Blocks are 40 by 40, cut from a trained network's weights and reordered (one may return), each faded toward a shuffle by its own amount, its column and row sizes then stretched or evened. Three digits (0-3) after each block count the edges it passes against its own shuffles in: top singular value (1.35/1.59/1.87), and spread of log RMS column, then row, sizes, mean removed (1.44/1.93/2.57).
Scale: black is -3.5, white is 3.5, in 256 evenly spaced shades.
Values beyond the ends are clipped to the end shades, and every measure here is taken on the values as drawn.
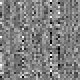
2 2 0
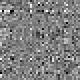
2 2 1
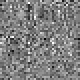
2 1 1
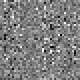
0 2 1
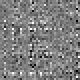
2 3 0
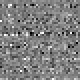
0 0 3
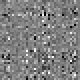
0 3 2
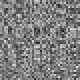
3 0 0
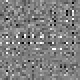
2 2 2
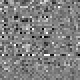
2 1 3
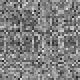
3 1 0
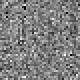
1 1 0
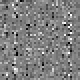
0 3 1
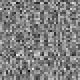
3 0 1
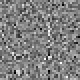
1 0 0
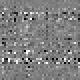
1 1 3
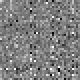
0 2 1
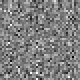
2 1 0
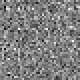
1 0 0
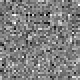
2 0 2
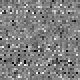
0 0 3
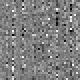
0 3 0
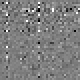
2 1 2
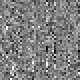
1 2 0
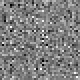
0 1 1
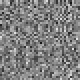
3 1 0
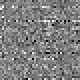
2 1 2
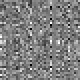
3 3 0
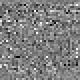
0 0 2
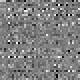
1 1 3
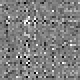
2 2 2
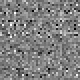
0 1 2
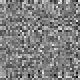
3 2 1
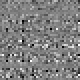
0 1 3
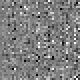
0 3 1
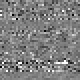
1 0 3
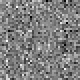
0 2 0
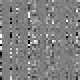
2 3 1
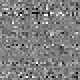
0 1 3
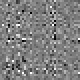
3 3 1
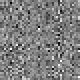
3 3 0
